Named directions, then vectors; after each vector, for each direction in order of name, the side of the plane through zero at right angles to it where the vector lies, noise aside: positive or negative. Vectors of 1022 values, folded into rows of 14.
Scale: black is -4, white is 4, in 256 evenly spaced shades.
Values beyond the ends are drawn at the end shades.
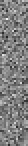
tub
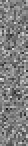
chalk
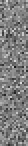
positive, positive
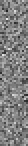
negative, positive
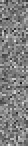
negative, negative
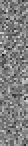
positive, negative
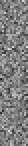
negative, positive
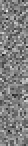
positive, negative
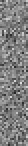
positive, positive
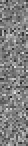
negative, negative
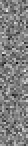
positive, negative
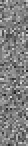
positive, positive
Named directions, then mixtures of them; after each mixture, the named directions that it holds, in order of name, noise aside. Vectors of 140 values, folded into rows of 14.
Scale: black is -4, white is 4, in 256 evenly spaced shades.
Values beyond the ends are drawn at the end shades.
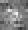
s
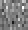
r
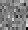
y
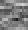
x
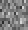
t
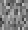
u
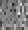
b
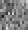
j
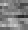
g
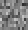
u, x.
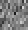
t.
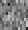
j, u, y.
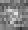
s.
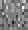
r.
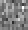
r, x.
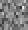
r, t.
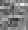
g, x.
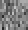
j.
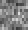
b, u, x.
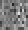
b.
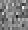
g, r, t.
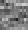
x.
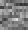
x.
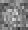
s, y.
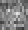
b, s.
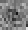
s, y.
